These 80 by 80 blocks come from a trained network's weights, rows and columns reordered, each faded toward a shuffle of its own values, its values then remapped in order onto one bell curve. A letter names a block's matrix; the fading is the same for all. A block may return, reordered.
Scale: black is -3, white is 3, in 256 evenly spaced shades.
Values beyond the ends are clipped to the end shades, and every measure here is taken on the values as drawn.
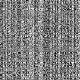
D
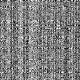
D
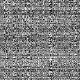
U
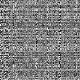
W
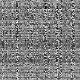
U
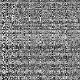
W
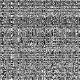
U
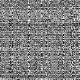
W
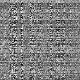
W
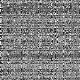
W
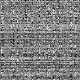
W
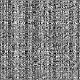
D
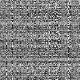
U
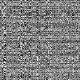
U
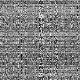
W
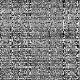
W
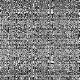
U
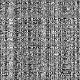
D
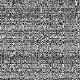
U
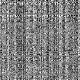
D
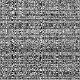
W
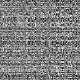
W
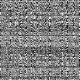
U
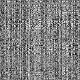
D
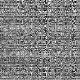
U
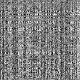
D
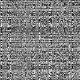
W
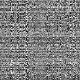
W
